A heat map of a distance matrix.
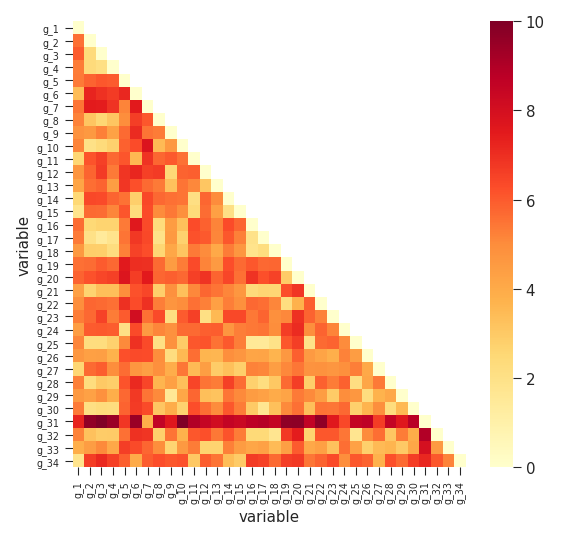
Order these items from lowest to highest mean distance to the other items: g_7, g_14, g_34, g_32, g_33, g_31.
g_33, g_32, g_14, g_34, g_7, g_31
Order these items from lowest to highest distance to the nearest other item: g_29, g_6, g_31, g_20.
g_29, g_6, g_20, g_31
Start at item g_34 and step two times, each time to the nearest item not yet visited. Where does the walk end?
g_15
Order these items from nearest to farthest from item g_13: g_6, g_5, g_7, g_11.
g_11, g_7, g_6, g_5
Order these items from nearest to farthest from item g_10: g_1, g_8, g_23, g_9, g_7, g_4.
g_4, g_8, g_9, g_1, g_23, g_7
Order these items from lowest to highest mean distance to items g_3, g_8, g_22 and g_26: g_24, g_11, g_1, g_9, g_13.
g_9, g_13, g_1, g_24, g_11
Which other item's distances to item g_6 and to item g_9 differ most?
g_23
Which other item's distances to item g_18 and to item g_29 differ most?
g_32
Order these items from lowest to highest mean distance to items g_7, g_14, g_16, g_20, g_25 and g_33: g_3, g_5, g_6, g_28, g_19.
g_28, g_3, g_19, g_5, g_6
